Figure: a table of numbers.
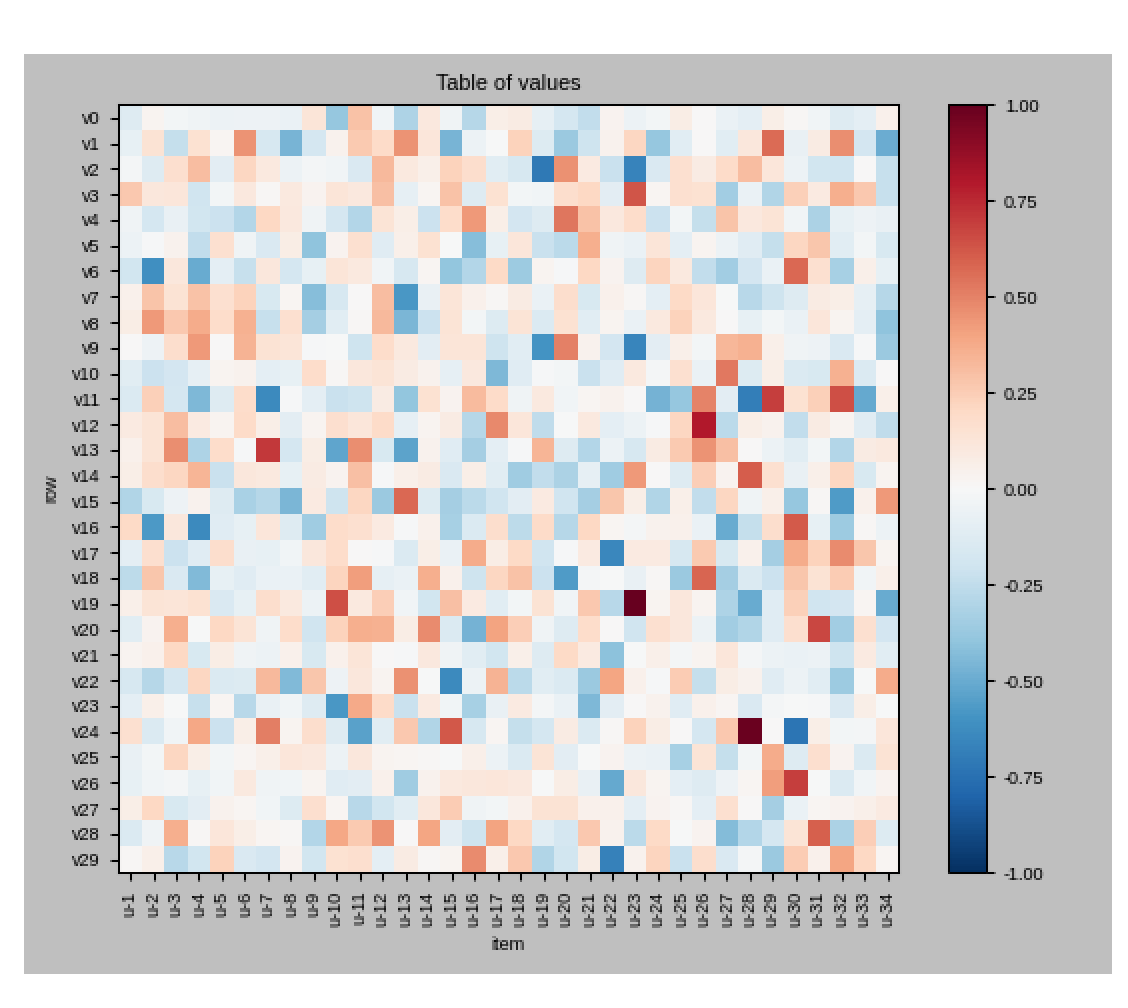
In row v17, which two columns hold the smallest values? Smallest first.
u-22, u-29
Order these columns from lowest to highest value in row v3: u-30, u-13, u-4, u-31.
u-4, u-13, u-31, u-30
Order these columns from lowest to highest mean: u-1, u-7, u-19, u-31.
u-19, u-1, u-7, u-31
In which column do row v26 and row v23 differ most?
u-30
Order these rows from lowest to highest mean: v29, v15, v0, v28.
v15, v0, v29, v28
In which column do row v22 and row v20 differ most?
u-31
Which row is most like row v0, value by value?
v23
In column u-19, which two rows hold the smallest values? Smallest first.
v2, v9
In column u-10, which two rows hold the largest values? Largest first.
v19, v28
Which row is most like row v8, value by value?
v7
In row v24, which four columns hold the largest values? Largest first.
u-28, u-15, u-7, u-4
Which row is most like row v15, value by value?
v22
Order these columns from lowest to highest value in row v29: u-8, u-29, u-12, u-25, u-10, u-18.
u-29, u-25, u-12, u-8, u-10, u-18
